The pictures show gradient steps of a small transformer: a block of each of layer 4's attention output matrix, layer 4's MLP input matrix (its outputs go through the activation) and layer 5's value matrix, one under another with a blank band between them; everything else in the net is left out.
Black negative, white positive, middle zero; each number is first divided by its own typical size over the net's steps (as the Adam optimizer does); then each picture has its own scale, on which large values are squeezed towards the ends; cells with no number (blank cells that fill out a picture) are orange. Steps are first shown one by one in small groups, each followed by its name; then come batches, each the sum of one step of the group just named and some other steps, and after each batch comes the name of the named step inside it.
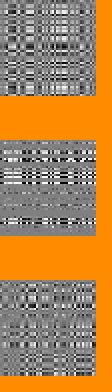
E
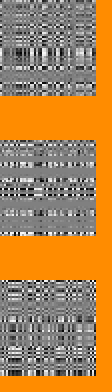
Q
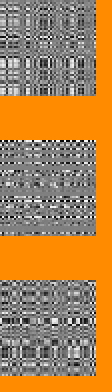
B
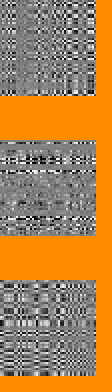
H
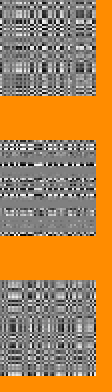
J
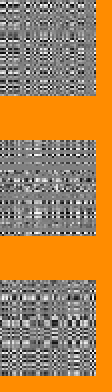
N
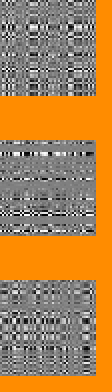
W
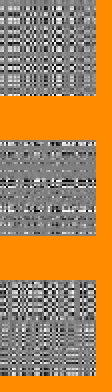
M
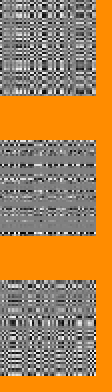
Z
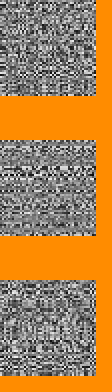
N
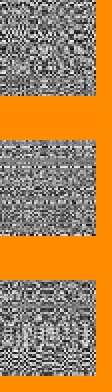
N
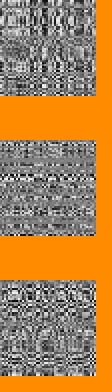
J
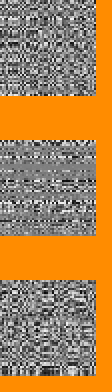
M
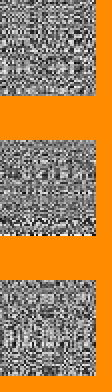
Z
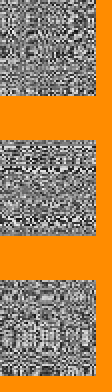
H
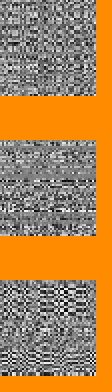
M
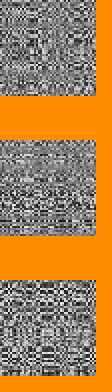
Q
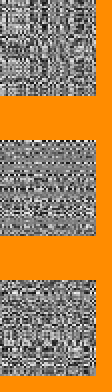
B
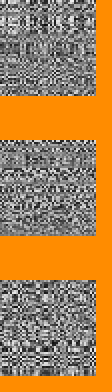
H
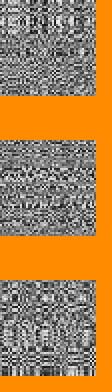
N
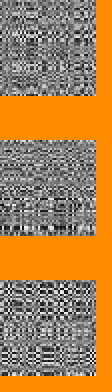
Z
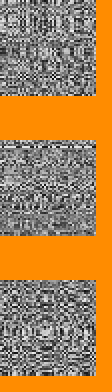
E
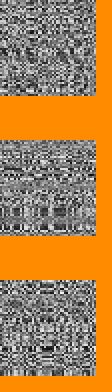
W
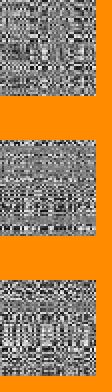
Q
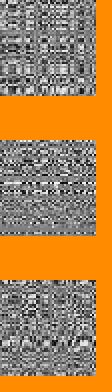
E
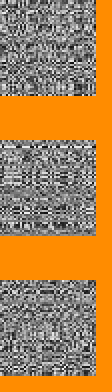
E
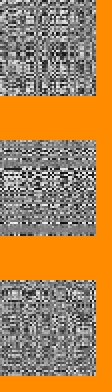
E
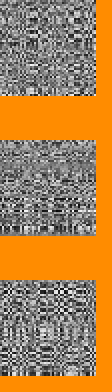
M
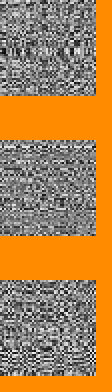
N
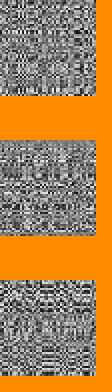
J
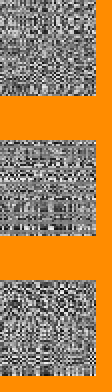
H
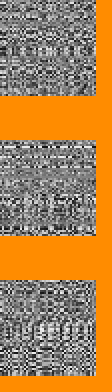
Z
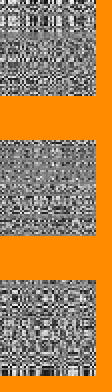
N
